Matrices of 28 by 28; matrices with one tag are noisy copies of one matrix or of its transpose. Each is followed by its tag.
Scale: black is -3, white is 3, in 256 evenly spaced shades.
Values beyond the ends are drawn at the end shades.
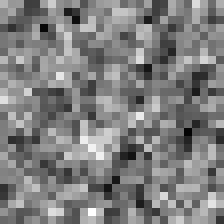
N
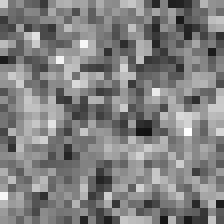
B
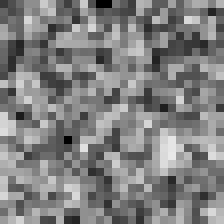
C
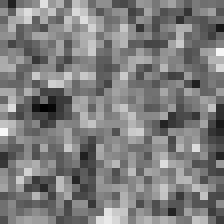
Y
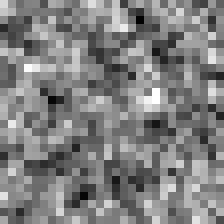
N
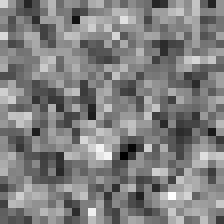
N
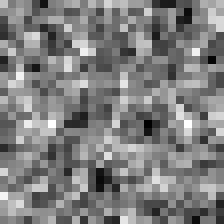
B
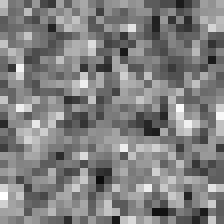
B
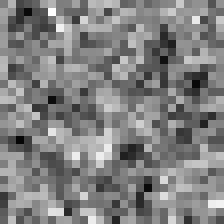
N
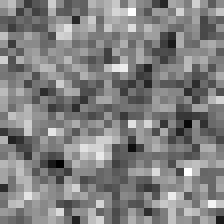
N
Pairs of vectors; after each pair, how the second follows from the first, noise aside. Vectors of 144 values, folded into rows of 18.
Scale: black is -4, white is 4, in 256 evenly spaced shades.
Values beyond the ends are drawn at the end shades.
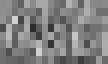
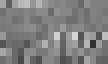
reversed, negated, partly zeroed.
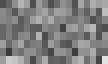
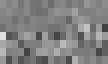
wrapped around, partly zeroed.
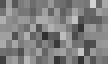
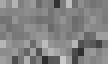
wrapped around, partly zeroed.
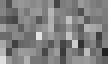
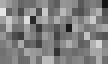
reversed, negated.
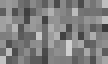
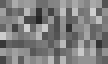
reversed, negated.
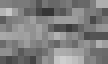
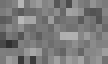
wrapped around, partly zeroed.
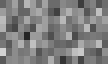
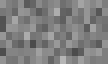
negated, shrunk.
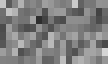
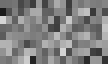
reversed, negated.
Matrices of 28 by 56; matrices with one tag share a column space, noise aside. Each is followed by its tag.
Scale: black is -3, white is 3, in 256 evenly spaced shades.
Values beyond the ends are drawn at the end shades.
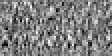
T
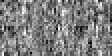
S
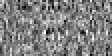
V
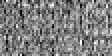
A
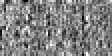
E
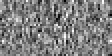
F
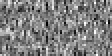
V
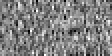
V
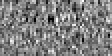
F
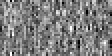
S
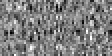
V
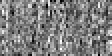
A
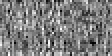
S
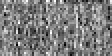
E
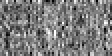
E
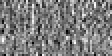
A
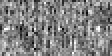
S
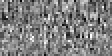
F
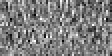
F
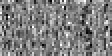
E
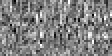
F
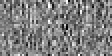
A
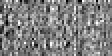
E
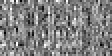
E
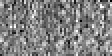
A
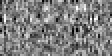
F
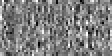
E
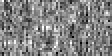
S
